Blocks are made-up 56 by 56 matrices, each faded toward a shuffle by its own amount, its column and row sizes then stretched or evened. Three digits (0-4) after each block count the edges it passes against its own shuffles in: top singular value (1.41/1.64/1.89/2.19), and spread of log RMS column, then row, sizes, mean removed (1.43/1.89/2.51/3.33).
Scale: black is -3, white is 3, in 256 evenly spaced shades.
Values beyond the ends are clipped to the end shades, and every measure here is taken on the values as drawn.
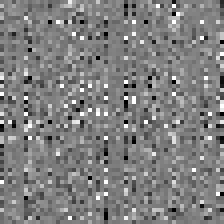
1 4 2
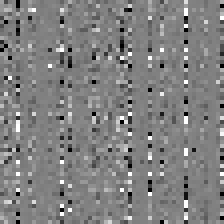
1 4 1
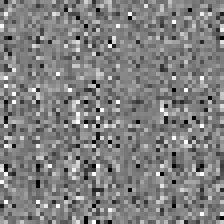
2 3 1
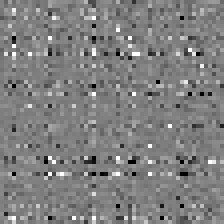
3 2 3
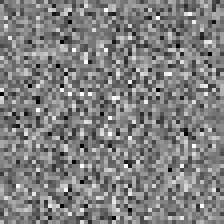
0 1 0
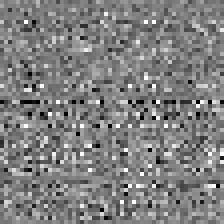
2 0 3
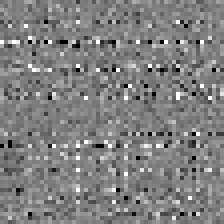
3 1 3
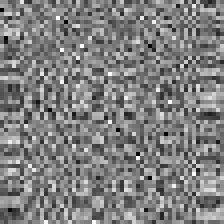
4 1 0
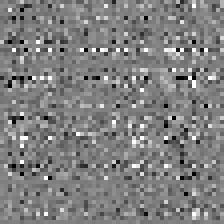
1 2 4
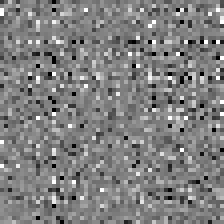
1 2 2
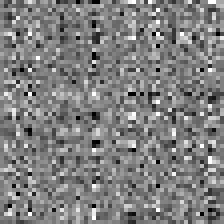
3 3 2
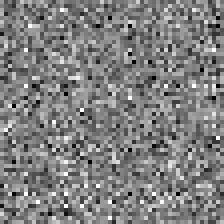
0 1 1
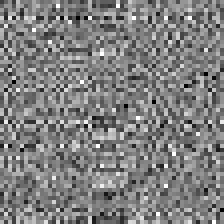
4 0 2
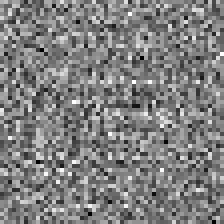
2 0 0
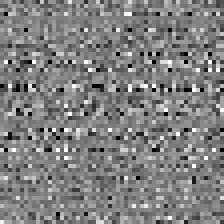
1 0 4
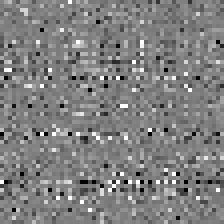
3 0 3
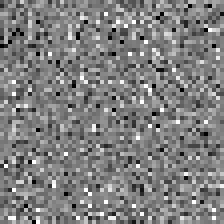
2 0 0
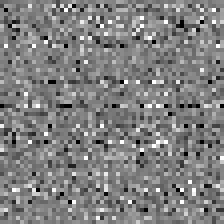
0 0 3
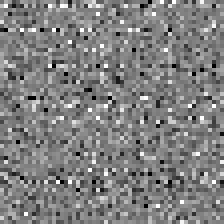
1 0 2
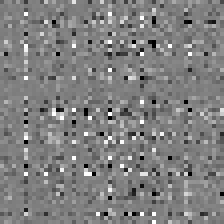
0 3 3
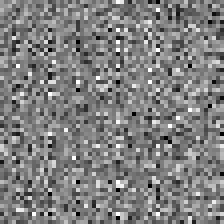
3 3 0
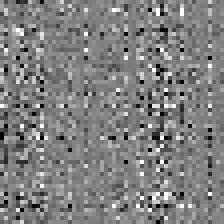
1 4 3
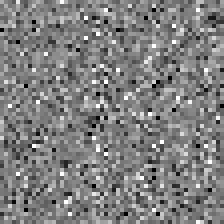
0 1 0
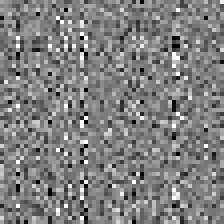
4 3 0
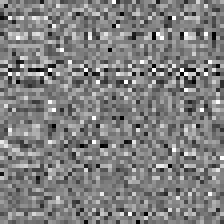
4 0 3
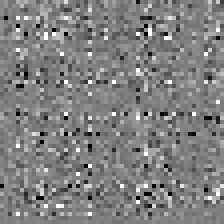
0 3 3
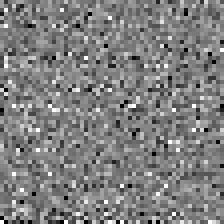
1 0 2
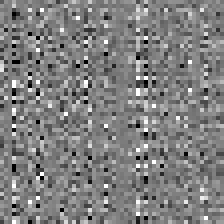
4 4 0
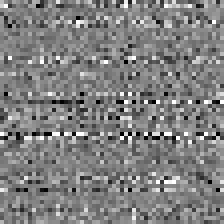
3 0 4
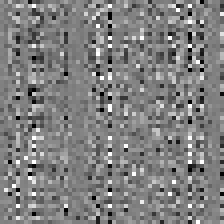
4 4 0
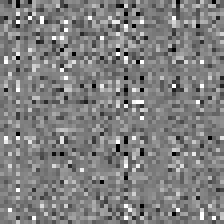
2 3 2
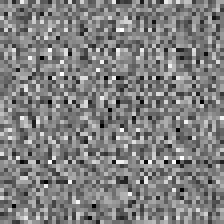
4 0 2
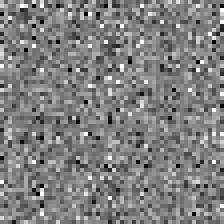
1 2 1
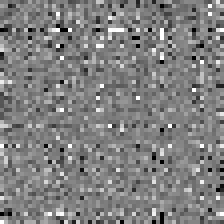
1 3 2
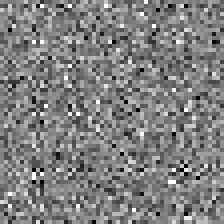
3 1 1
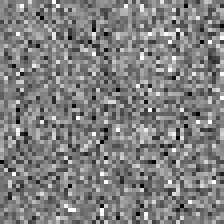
2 1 0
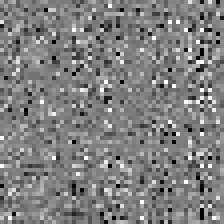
2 2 1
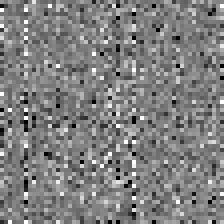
1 3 1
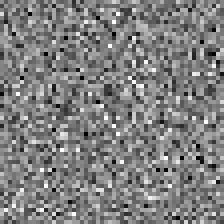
3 0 0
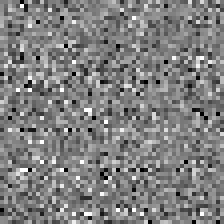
1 1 2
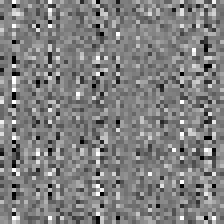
4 4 1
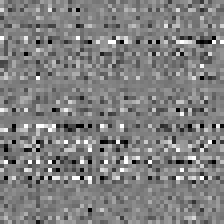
2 2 4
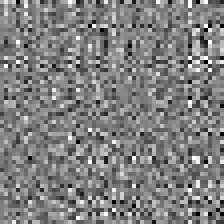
4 3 2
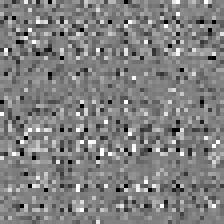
3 1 3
